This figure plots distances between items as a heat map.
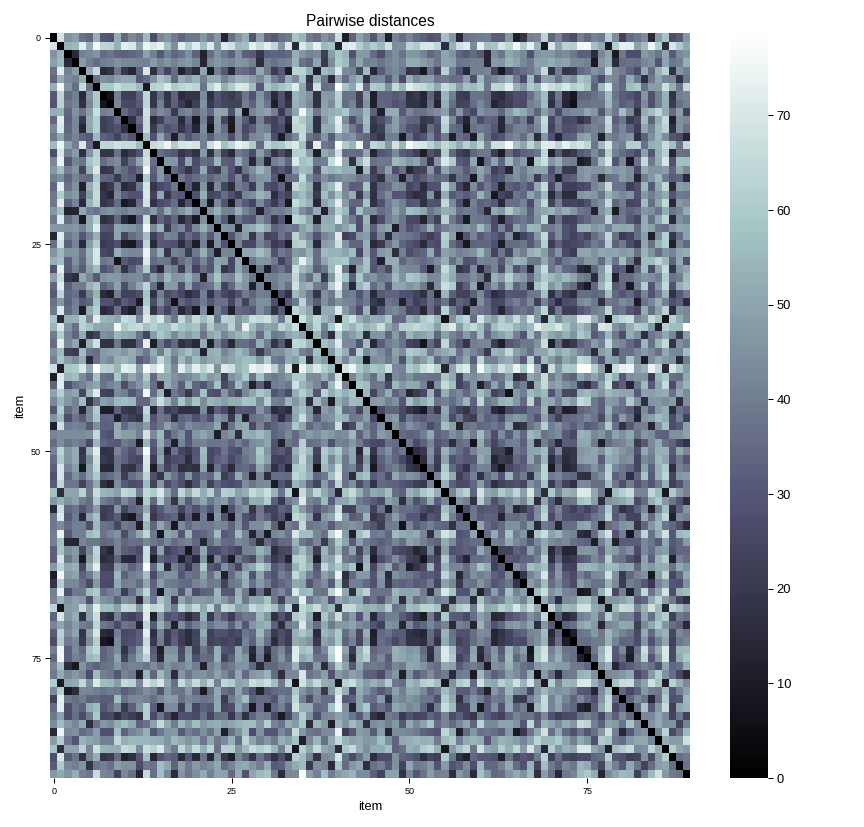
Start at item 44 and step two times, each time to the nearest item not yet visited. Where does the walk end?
83
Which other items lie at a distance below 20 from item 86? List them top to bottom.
1, 34, 40, 55, 69, 78
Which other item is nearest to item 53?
28
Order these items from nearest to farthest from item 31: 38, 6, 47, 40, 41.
47, 41, 38, 6, 40
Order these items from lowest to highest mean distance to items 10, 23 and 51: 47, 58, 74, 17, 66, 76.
58, 17, 66, 74, 47, 76
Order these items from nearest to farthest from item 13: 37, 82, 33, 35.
35, 82, 33, 37
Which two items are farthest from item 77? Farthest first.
35, 85
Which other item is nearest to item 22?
33
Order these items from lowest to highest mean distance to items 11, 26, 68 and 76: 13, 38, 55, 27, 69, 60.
27, 38, 60, 55, 69, 13
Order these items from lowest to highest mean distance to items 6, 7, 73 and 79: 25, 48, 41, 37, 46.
25, 37, 46, 48, 41
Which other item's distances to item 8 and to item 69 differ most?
1
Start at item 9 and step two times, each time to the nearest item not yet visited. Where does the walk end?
46
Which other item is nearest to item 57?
24
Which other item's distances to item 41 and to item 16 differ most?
43
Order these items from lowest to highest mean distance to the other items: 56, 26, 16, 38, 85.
16, 56, 26, 38, 85
